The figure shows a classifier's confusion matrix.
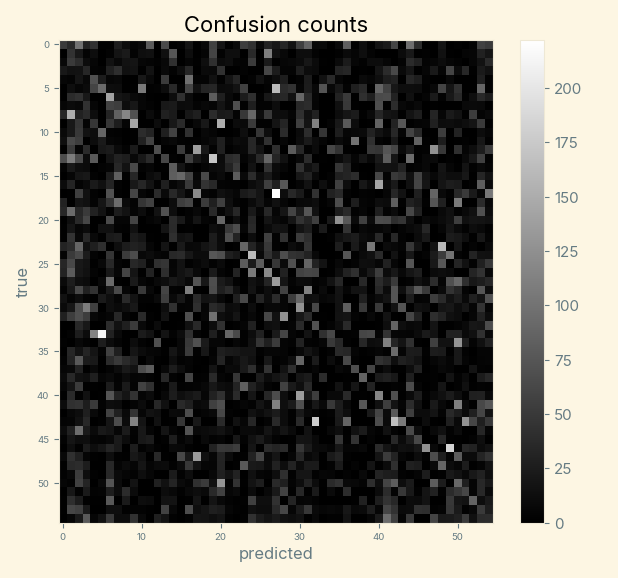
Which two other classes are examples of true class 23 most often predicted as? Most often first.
48, 39
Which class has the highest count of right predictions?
24
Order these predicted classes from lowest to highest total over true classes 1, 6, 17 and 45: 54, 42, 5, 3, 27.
5, 3, 42, 54, 27
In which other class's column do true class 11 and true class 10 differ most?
37
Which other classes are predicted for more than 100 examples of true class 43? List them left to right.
9, 32, 42, 51
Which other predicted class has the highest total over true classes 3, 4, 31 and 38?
16
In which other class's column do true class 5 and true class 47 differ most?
27
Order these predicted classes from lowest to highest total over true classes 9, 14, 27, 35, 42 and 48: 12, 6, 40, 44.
12, 44, 40, 6
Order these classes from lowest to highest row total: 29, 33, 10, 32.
32, 10, 29, 33
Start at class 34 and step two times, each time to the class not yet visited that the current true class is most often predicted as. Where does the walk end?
20
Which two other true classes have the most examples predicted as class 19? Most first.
13, 31
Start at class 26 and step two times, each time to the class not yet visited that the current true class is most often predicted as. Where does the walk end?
49
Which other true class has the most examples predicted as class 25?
47
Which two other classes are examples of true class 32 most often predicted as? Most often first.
42, 54
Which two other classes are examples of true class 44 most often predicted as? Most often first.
2, 16
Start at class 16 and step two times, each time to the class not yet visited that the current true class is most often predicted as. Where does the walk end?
30
